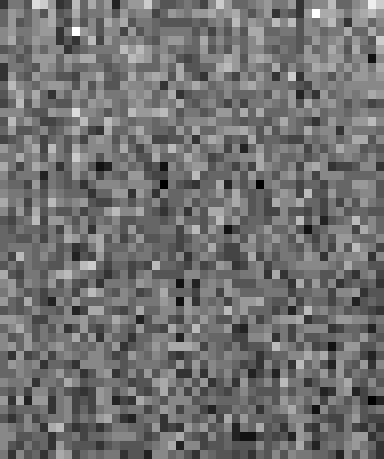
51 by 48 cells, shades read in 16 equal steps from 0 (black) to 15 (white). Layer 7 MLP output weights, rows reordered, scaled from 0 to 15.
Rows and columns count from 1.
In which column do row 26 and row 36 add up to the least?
39
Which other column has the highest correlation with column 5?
28
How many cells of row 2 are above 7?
27
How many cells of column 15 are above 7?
15
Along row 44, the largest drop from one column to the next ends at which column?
45
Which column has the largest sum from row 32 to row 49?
38
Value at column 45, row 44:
2
